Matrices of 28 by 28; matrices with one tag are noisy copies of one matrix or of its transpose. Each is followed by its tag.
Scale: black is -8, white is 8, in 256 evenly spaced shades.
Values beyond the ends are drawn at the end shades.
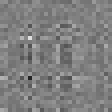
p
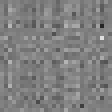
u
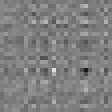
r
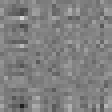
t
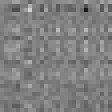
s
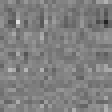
t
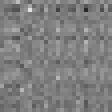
s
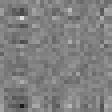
t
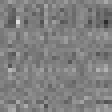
t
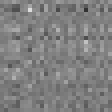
s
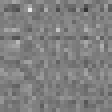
s
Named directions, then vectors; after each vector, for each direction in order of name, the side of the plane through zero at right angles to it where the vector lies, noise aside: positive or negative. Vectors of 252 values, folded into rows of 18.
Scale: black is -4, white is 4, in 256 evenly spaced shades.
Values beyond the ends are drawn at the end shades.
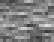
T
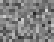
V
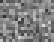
positive, negative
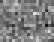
negative, negative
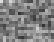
negative, positive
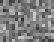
positive, negative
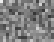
negative, positive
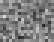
negative, positive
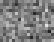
positive, positive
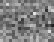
negative, negative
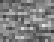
positive, negative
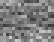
negative, negative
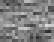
positive, positive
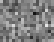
positive, positive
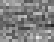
negative, negative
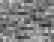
negative, positive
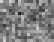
negative, positive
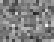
positive, positive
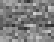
negative, negative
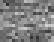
positive, positive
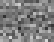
negative, negative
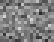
positive, positive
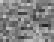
negative, positive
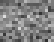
positive, positive
